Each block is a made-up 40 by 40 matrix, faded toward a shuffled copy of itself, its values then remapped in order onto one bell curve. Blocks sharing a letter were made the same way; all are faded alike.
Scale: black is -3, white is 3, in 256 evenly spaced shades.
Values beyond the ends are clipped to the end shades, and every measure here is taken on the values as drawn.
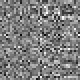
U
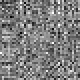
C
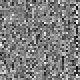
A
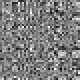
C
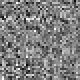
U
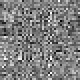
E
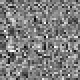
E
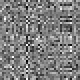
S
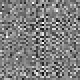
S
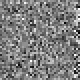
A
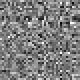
C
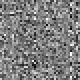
A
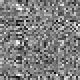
E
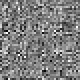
U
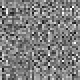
U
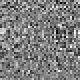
U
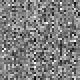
A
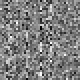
A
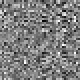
U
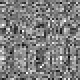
C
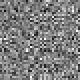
C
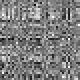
S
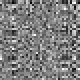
S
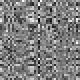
S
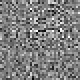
U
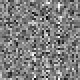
A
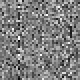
A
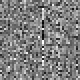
A
